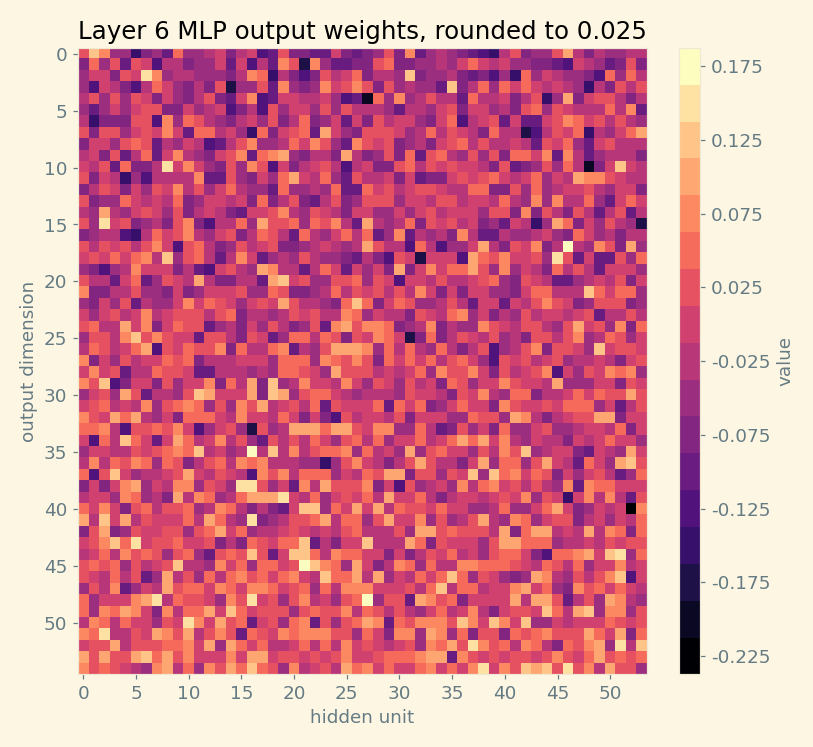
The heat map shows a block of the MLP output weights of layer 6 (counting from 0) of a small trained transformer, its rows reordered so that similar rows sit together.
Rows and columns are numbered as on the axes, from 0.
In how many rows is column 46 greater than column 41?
26
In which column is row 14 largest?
2
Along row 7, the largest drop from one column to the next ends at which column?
48
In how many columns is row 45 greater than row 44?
26
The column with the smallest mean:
39
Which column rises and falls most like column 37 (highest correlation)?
3
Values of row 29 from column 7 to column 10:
-0.075 0.025 -0.05 0
